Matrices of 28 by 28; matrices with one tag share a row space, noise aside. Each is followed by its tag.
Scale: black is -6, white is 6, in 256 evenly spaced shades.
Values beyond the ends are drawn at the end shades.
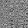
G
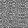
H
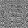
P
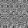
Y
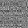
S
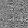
G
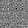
S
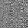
G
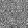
P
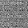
S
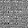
S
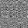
Y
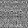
S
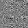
G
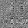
G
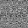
Y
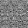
Y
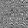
G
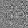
G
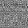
S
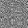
P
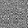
S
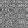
H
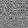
H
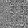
G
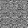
Y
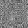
P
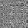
G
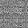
S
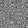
P
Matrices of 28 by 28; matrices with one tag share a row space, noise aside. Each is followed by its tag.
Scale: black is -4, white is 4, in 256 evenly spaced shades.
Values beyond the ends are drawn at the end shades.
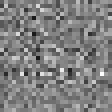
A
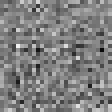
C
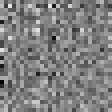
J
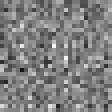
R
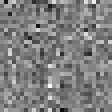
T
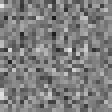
R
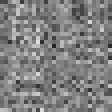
C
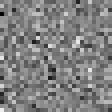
J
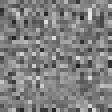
C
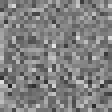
J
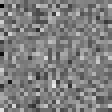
J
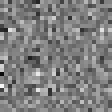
J
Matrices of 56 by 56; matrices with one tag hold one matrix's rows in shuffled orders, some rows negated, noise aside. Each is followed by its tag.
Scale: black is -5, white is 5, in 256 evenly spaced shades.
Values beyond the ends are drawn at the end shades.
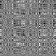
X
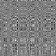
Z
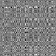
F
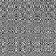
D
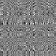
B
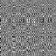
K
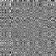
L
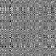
L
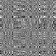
X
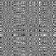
X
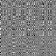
K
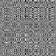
F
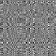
B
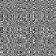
B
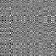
L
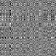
L
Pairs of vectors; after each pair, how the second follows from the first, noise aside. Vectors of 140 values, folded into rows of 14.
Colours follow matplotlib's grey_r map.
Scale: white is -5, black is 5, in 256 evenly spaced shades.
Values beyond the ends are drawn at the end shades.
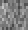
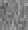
negated, shrunk.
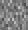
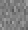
wrapped around, shrunk.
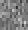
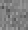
reversed, negated, shrunk.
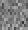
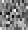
wrapped around, negated, scaled up.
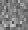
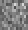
reversed.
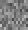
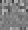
wrapped around, negated, partly zeroed.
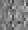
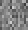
sign-scrambled.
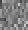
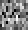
wrapped around, negated, scaled up.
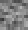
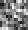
wrapped around, negated, scaled up.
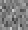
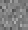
negated, shrunk.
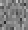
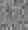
reversed, shrunk.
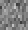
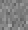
reversed, negated, shrunk.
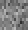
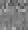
partly zeroed.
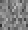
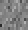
partly zeroed.
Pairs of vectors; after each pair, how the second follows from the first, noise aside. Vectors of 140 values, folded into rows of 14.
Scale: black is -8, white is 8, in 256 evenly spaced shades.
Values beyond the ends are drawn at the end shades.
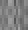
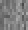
wrapped around.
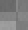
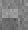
wrapped around.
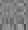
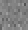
partly zeroed.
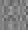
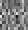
reversed, negated, scaled up.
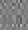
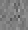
wrapped around, partly zeroed.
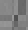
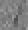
partly zeroed.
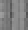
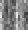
reversed, negated, scaled up.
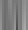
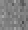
wrapped around, negated, partly zeroed.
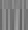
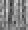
reversed, negated, scaled up.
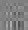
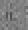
wrapped around, partly zeroed.
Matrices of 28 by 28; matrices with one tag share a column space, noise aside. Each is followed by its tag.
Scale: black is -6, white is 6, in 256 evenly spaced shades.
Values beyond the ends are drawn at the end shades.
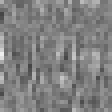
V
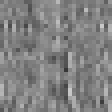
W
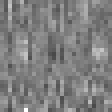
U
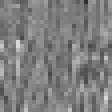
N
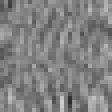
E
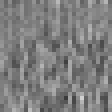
N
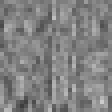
W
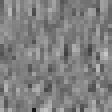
U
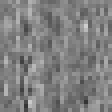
W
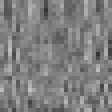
U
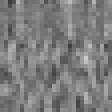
N
